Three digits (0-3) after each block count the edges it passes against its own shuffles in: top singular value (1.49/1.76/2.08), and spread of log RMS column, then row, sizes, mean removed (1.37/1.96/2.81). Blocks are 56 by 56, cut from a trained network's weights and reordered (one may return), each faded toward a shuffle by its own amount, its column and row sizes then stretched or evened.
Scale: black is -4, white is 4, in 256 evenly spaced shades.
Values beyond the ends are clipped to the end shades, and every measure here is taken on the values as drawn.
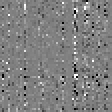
1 3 1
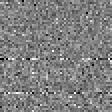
1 0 1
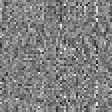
2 2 0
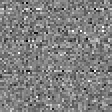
1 0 2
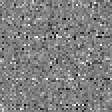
1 0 2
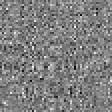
2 1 1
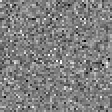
0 0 1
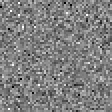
0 0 0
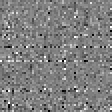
1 2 2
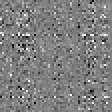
2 3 1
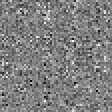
1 2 0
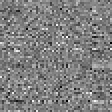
3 1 2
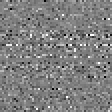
1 0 3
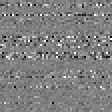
0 0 3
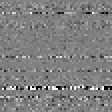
3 0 3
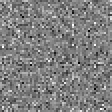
0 1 0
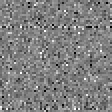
1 1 1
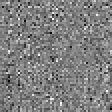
2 2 0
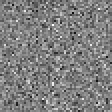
1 1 0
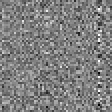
3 2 0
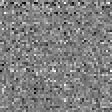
2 1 2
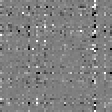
1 2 2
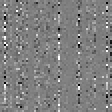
1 3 0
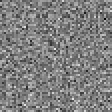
2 0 0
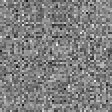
3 1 1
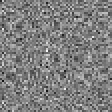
3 0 0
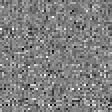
2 0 2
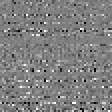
0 1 3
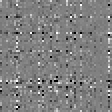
2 3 2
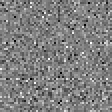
1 0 1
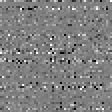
0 1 3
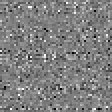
1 1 2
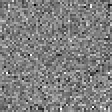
0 0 1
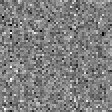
0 1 0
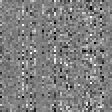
0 3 1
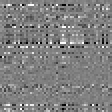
3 1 3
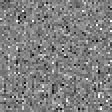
0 1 0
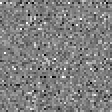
0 0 2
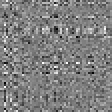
3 2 2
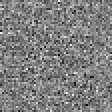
0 1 0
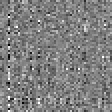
2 2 1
